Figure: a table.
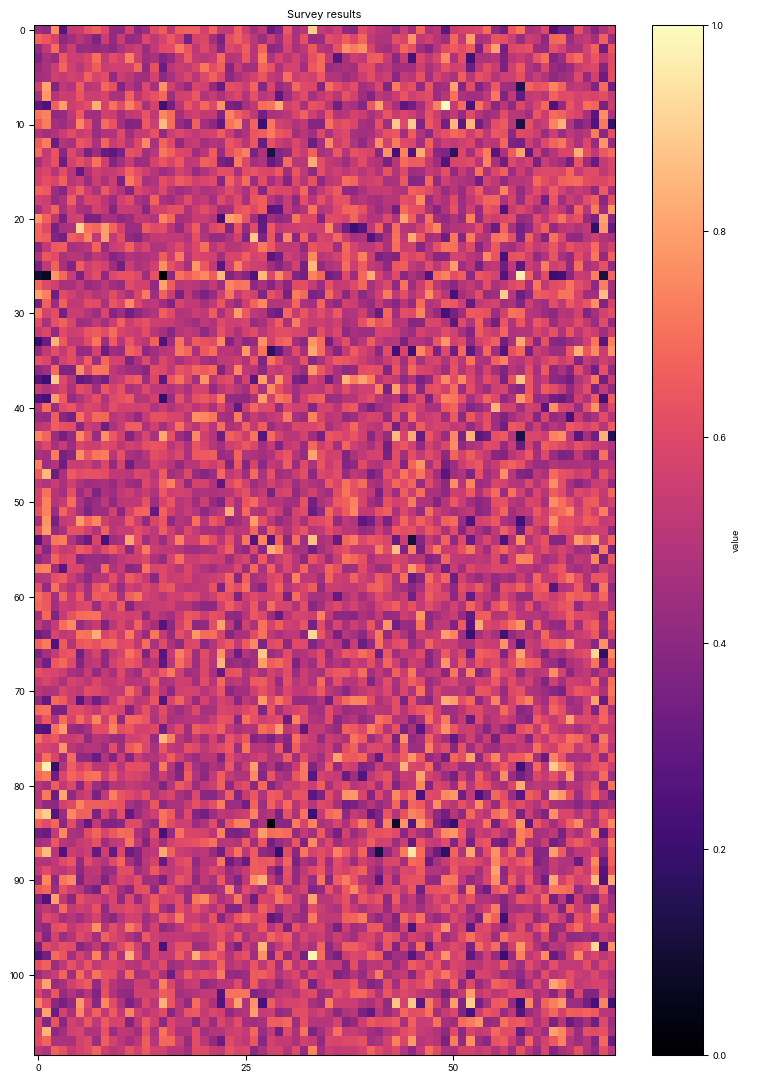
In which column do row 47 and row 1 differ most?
52
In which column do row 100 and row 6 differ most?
22
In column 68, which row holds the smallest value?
26
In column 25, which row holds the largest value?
34
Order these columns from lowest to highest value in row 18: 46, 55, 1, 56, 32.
56, 1, 32, 55, 46
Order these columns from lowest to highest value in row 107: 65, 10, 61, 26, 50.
65, 10, 61, 26, 50
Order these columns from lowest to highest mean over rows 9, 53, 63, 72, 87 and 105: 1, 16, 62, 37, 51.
37, 51, 16, 62, 1
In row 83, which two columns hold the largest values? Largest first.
1, 0
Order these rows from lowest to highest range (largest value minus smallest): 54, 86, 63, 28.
86, 63, 28, 54
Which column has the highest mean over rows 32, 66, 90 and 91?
67
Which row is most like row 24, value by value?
94
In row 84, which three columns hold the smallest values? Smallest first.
28, 43, 50
